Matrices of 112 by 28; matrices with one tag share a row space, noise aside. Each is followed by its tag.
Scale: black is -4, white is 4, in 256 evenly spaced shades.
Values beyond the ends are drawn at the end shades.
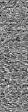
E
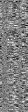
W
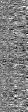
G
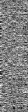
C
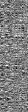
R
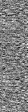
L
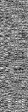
R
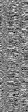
W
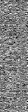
E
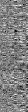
G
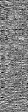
R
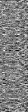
L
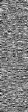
C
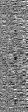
G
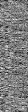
R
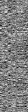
C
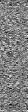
E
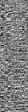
R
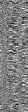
W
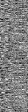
R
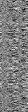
W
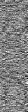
L
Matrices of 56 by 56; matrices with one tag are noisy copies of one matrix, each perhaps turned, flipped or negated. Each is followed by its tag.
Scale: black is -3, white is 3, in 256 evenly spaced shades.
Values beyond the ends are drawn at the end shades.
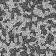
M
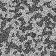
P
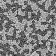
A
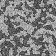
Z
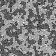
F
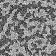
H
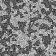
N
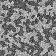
P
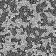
F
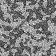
Z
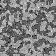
M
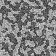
M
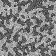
P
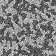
P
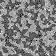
H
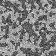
Z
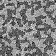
A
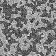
F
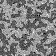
F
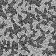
P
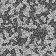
N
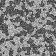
Z
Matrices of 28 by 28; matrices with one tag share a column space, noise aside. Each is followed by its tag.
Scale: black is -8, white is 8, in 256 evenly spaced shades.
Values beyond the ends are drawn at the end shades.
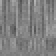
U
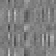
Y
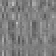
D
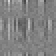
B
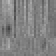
U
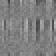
B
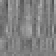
U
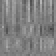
U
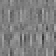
Y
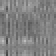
D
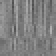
U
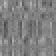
D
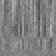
U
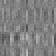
Y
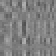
D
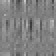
B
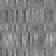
Y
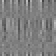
B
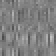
Y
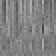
U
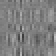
Y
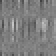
B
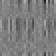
B
